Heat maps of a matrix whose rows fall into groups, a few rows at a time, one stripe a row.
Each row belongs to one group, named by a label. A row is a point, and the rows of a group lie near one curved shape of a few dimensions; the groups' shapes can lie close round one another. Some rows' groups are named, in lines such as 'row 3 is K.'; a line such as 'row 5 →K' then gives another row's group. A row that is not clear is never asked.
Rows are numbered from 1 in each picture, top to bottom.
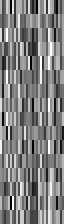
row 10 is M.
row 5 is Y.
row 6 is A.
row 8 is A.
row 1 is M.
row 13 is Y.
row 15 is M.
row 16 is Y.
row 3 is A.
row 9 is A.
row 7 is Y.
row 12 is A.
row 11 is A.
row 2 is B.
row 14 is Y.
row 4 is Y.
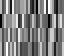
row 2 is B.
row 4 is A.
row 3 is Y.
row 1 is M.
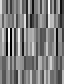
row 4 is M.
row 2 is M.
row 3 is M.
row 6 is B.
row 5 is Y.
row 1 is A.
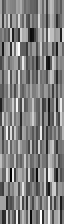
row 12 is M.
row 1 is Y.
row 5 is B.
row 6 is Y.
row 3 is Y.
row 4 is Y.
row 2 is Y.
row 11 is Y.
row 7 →B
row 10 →A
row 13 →M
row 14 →B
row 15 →A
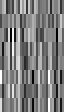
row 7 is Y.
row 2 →B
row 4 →Y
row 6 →A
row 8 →A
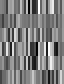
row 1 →Y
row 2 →B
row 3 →A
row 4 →M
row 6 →B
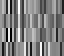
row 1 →M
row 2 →B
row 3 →M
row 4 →Y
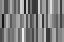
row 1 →Y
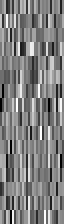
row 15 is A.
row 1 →A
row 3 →M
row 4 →B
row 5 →Y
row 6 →Y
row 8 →B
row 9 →B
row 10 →Y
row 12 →A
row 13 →A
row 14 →B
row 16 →M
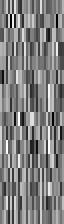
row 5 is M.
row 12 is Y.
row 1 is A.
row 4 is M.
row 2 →M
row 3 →B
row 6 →B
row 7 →M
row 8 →M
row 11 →M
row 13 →A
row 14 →Y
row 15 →A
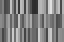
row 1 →Y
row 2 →B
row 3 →Y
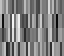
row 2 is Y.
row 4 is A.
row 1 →M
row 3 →Y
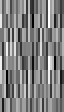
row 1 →M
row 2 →A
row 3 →A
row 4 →A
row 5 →A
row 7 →A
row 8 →Y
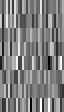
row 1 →A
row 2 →A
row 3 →B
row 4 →Y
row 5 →B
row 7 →M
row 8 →Y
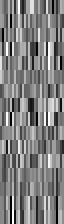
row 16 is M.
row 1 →B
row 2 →M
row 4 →M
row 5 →A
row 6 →M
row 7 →B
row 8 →Y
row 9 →M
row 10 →B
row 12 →Y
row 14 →B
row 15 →M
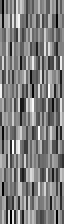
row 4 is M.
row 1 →B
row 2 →Y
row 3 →B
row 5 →B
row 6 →Y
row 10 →B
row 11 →Y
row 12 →M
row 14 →B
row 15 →A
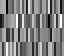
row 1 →A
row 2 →B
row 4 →A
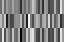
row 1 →B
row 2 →A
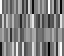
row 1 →A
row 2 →B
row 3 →M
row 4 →B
